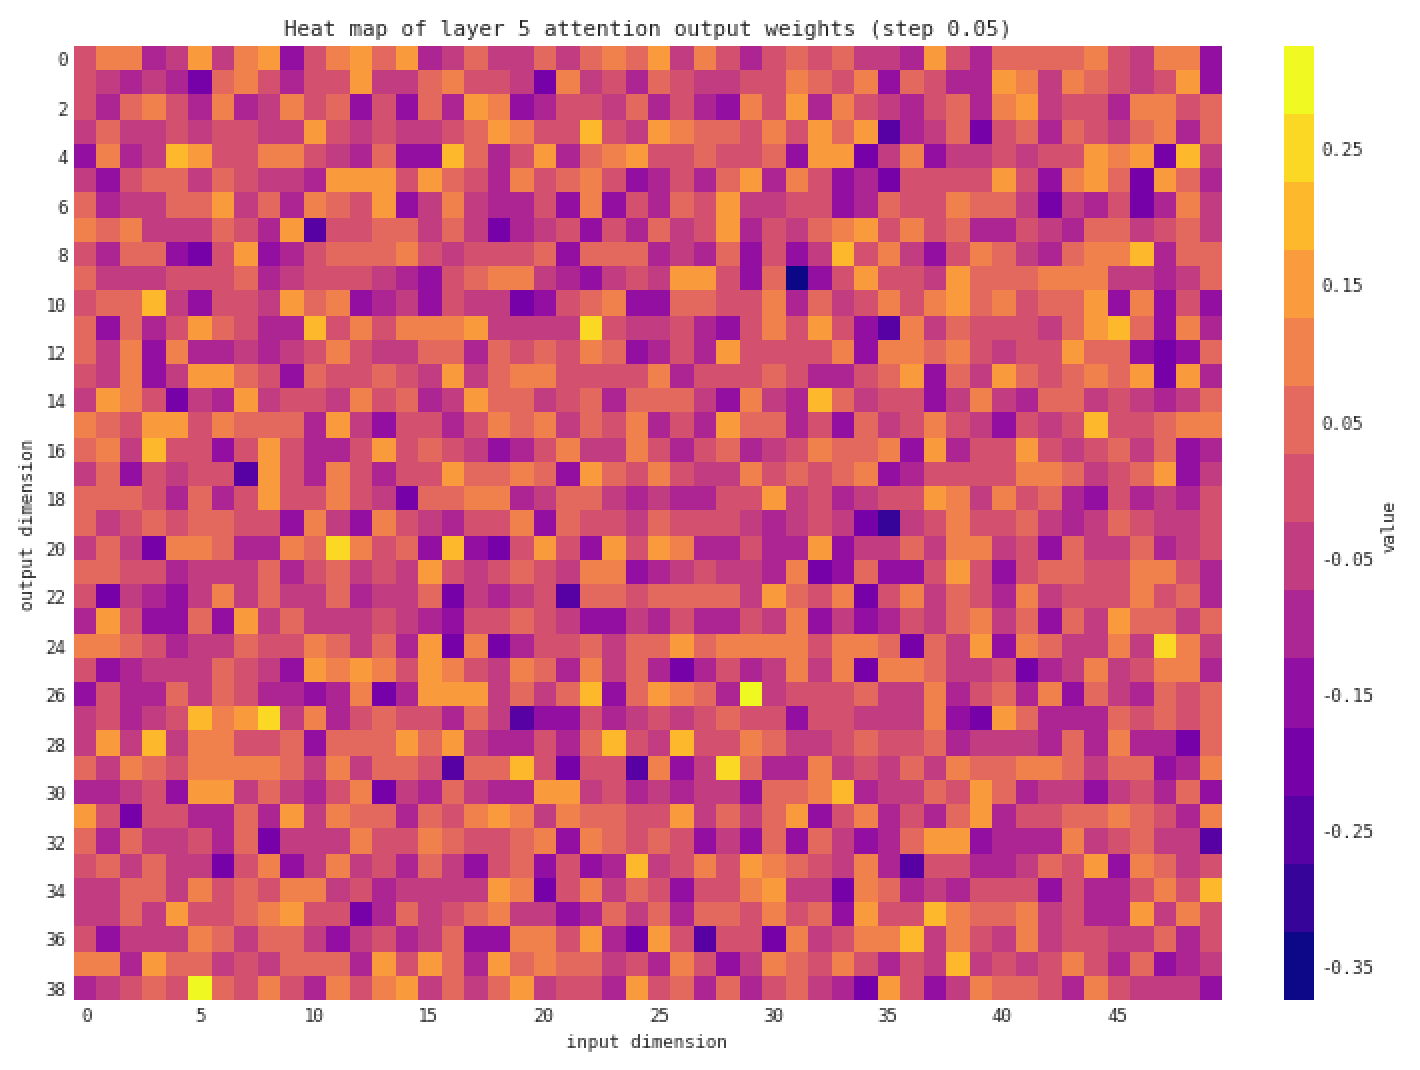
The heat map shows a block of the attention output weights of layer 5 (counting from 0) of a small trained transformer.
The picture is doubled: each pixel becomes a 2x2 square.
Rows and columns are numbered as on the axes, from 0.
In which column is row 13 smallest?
47
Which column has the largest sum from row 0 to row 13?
44
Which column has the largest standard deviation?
34
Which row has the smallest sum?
23
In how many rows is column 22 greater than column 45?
20
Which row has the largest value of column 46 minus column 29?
8
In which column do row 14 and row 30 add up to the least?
4
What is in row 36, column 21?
0
